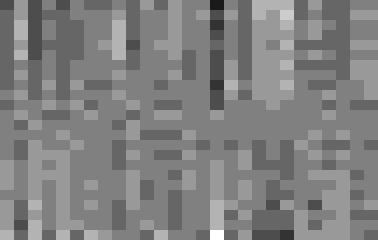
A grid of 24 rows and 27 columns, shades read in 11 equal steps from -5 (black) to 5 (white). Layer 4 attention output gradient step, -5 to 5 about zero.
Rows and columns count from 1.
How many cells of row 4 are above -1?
18
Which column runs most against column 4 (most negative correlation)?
12
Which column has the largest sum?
21
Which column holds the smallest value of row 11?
16
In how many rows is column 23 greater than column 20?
8
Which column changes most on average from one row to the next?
23
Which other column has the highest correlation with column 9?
2
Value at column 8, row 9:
-1
